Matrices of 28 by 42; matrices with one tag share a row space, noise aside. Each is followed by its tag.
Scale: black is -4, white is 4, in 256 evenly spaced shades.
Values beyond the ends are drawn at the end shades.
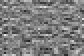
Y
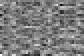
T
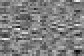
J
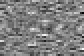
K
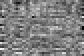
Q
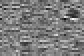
Y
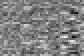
Y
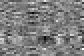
K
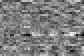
Y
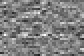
T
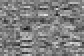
Y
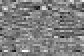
T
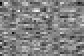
T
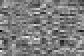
T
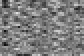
J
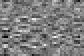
J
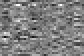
J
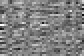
Q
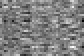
Y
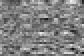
Y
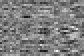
Y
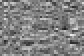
Y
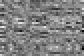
Q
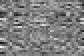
Q
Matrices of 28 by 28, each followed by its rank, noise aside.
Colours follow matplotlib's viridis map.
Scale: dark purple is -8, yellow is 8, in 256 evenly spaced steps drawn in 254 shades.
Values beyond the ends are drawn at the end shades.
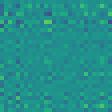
three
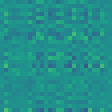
two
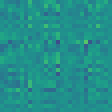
three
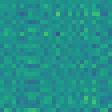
three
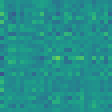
three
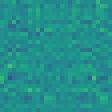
four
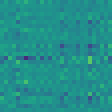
three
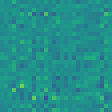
three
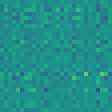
three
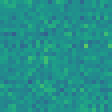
six
